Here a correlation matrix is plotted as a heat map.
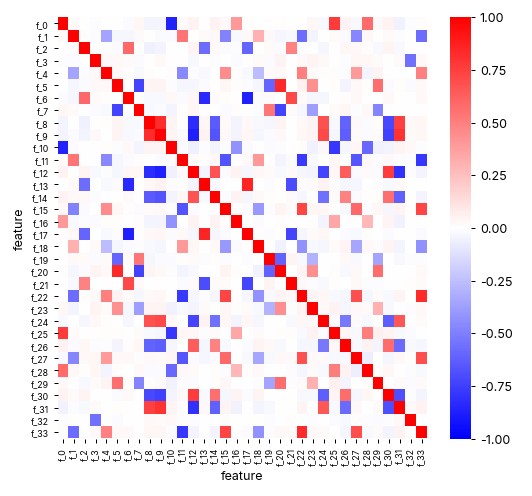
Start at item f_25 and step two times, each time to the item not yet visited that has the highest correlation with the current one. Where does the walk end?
f_28
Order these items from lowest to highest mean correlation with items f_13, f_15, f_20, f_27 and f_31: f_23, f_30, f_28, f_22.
f_30, f_28, f_23, f_22
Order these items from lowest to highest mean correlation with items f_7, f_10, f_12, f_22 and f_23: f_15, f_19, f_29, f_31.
f_31, f_29, f_19, f_15
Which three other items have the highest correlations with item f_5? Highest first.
f_20, f_29, f_23
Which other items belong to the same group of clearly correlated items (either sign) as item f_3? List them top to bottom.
f_32
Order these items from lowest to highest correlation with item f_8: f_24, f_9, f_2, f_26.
f_26, f_2, f_24, f_9
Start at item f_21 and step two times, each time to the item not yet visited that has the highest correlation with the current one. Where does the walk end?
f_2
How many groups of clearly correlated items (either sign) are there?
6
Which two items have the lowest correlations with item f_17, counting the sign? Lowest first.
f_6, f_21
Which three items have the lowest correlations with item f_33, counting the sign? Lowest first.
f_11, f_1, f_18
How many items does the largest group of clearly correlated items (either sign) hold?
8
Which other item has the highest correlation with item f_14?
f_12
